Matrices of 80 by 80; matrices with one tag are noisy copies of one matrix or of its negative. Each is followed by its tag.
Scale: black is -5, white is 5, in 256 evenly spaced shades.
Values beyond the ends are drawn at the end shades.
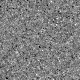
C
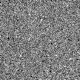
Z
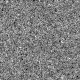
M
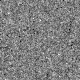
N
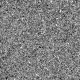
C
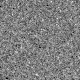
C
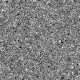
M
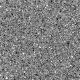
C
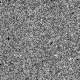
Z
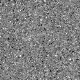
Z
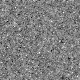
M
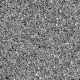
C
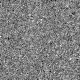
Z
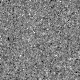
Z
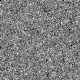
N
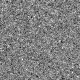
M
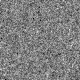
N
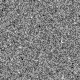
M
